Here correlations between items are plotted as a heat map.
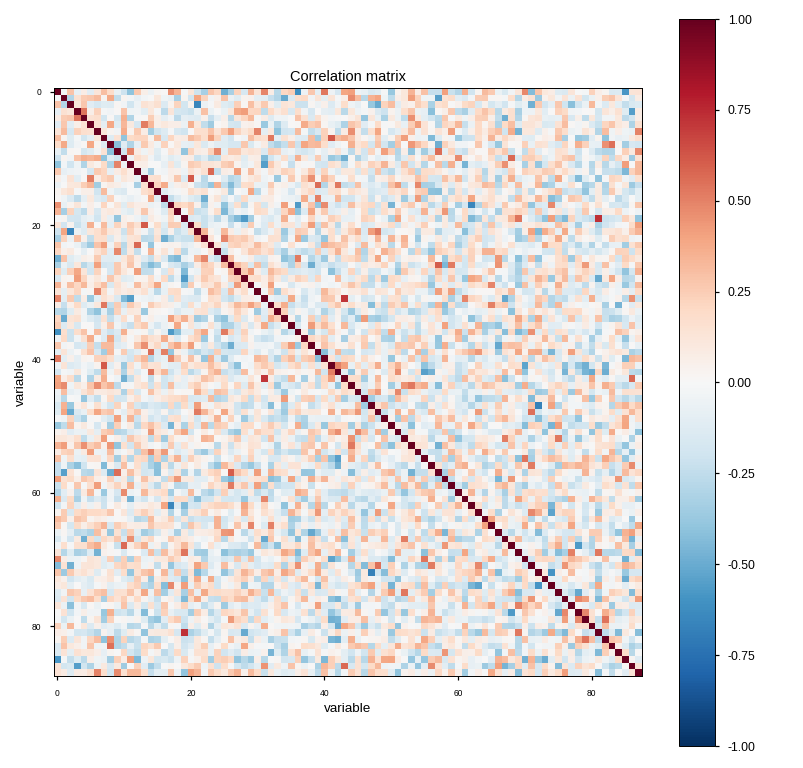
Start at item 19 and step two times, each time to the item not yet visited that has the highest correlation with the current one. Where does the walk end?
69
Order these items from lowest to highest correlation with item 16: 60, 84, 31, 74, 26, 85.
74, 84, 85, 26, 31, 60
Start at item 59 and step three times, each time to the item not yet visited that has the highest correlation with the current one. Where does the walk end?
9
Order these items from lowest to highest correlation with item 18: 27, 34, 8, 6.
6, 27, 8, 34
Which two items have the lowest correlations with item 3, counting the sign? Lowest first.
86, 56
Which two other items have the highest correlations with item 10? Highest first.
68, 60
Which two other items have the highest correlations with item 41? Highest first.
7, 42
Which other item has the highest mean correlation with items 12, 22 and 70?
27
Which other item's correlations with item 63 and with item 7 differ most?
39
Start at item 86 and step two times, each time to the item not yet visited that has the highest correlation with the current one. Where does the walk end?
31
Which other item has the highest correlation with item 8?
83
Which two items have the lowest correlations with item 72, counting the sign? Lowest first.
47, 74
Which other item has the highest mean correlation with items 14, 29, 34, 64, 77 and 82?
65
